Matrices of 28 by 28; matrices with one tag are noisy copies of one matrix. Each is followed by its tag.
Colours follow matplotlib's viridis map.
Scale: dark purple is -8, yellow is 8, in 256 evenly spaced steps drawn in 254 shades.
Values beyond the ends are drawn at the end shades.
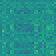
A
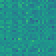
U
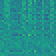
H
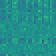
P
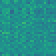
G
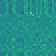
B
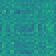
A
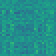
A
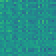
U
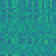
P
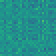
U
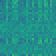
P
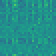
P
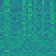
H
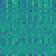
P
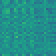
G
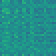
G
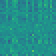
P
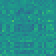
A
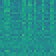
H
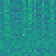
H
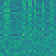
H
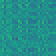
U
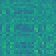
A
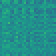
G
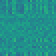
B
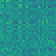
U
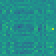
A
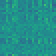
P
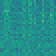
H
